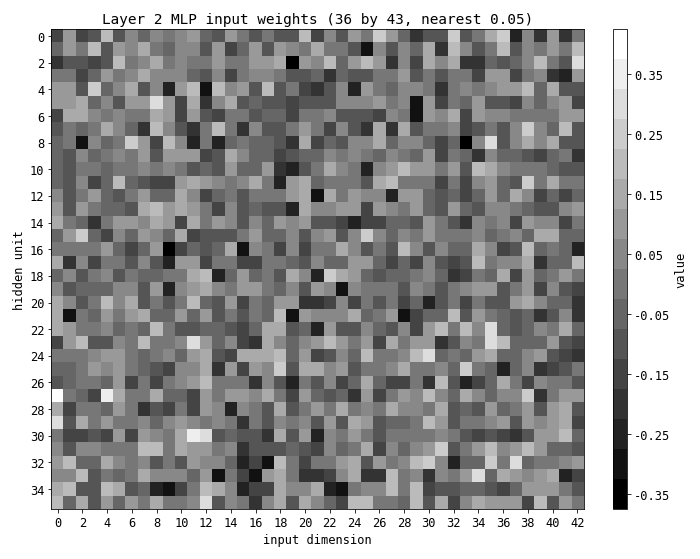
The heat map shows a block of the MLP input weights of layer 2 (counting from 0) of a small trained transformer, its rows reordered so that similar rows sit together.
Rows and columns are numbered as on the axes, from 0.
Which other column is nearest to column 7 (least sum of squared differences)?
10
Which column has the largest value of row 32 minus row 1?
37
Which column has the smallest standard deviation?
5
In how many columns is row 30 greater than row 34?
17
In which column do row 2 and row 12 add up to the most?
22
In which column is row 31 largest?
31
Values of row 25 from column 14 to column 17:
0.1 -0.15 0.1 0.05
